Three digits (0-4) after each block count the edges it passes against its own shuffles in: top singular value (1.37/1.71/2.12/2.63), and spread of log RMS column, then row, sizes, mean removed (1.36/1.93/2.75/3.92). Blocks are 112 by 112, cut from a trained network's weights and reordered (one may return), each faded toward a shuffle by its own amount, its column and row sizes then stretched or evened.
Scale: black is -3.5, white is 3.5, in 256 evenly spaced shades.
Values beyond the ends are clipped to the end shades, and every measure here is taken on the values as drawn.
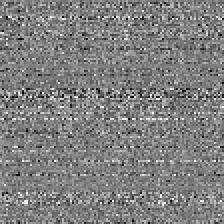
1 1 4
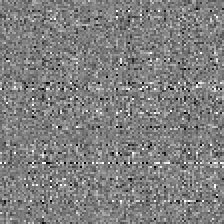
1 2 3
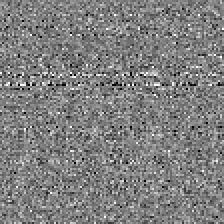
2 0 3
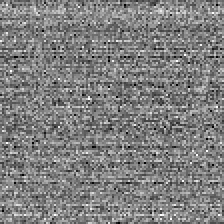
3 1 2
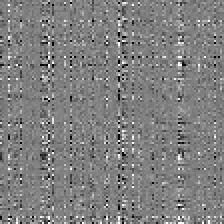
4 4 3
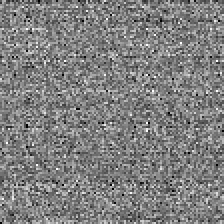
1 2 2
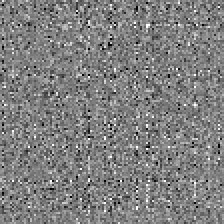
1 3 2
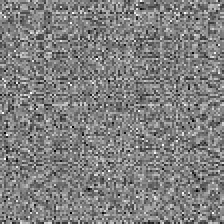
4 0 2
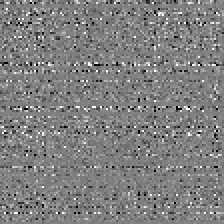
0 2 4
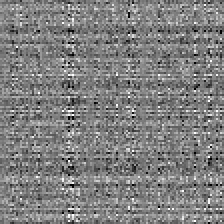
4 4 1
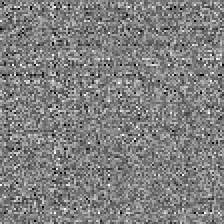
0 2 3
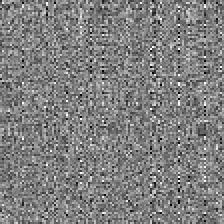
4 3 0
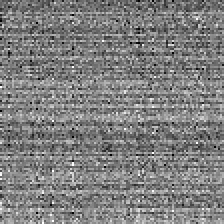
4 3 0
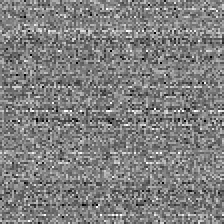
2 0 3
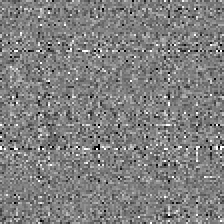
2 2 3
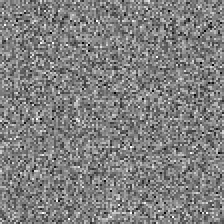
1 0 0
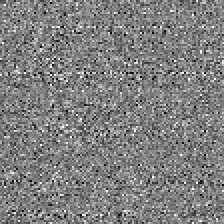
2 1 2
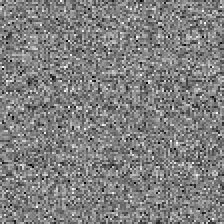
3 0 1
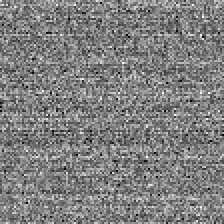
2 0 1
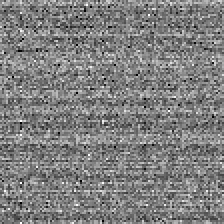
3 1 1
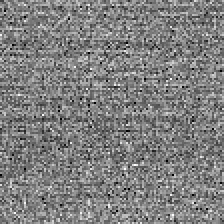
2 2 0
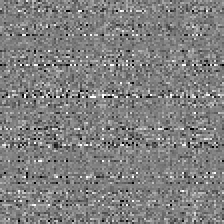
1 2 4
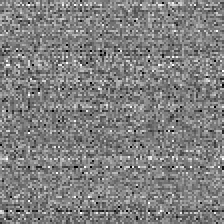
2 2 3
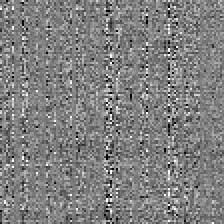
1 4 0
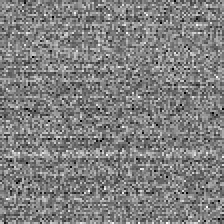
2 0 1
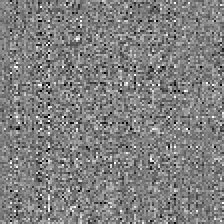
1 3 2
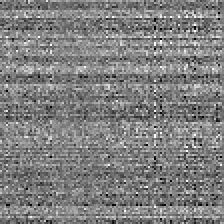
4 3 2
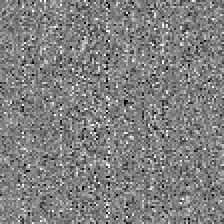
1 3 0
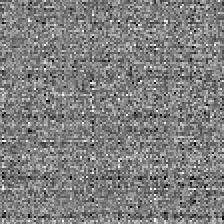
2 3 2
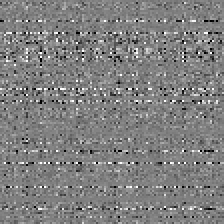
1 2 4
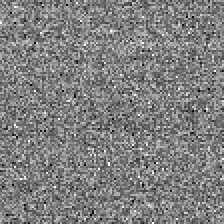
0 1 0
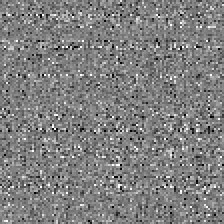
1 2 3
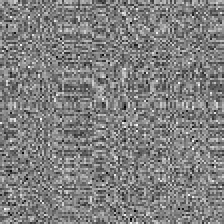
4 1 0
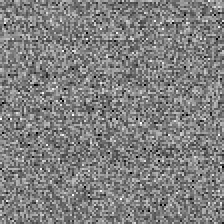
0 0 1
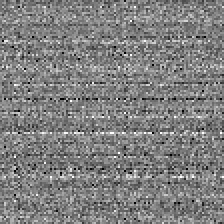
3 2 3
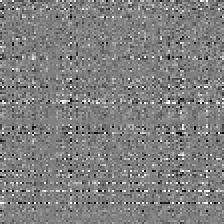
3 3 4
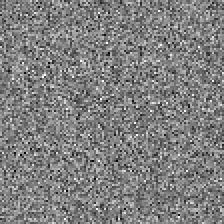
1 0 1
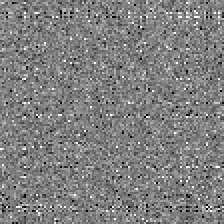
3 1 2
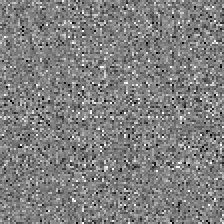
0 2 2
